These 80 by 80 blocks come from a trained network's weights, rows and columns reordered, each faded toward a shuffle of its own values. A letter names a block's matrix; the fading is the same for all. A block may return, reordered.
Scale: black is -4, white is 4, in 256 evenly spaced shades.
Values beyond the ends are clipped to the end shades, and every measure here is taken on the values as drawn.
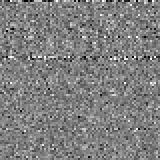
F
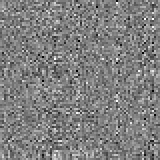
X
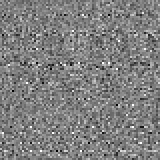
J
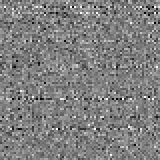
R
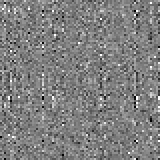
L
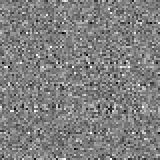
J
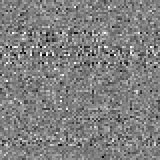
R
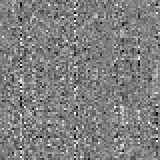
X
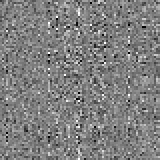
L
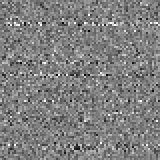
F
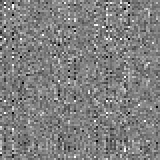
L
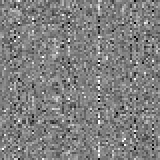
L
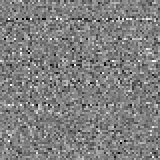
F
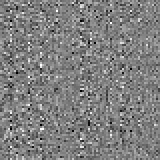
L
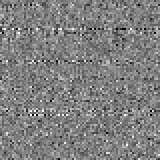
R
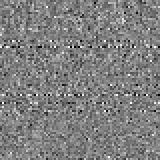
F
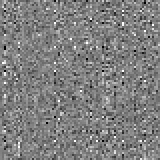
L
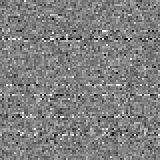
R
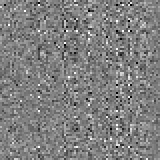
L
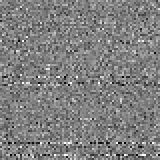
F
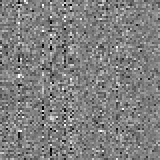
X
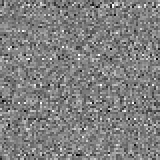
J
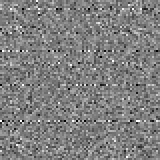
F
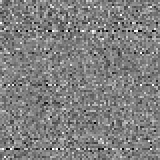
F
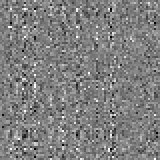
L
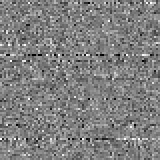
F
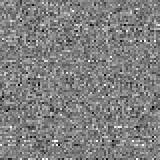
J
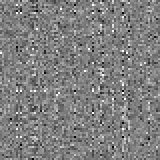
L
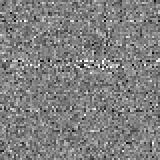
F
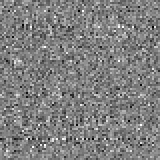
R
